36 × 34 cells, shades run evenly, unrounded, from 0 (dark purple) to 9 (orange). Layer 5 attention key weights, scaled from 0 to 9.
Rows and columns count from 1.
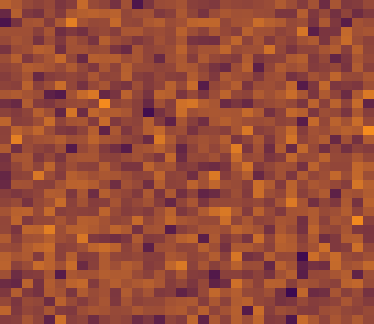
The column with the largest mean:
22
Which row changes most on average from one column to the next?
17
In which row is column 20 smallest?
31
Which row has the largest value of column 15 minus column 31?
16
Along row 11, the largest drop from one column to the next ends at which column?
10
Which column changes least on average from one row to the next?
26
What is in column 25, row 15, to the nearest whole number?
4
